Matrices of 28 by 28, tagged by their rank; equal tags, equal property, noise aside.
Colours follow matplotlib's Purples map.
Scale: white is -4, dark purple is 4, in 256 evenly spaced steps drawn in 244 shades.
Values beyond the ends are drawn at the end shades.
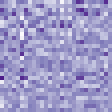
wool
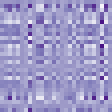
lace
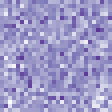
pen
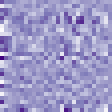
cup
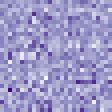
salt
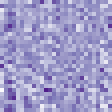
salt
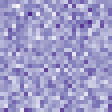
pen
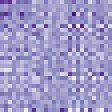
cup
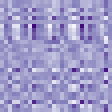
lace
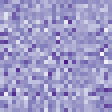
salt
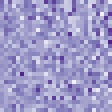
salt
